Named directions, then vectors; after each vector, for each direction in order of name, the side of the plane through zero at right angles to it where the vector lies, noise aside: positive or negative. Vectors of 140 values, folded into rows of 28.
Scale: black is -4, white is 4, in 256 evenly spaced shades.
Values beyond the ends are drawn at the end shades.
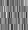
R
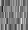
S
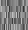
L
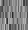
negative, negative, positive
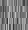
negative, negative, positive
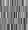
negative, positive, negative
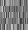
positive, negative, negative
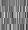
positive, negative, positive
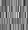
positive, negative, positive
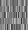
negative, positive, negative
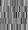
negative, positive, negative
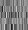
negative, positive, positive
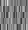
negative, negative, negative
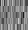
negative, negative, negative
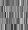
negative, positive, positive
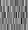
negative, positive, negative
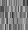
negative, negative, positive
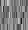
negative, negative, negative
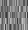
negative, negative, positive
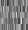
positive, positive, positive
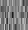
negative, negative, positive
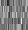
positive, positive, positive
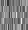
positive, positive, positive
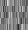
negative, negative, negative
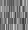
positive, positive, negative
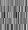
negative, positive, negative
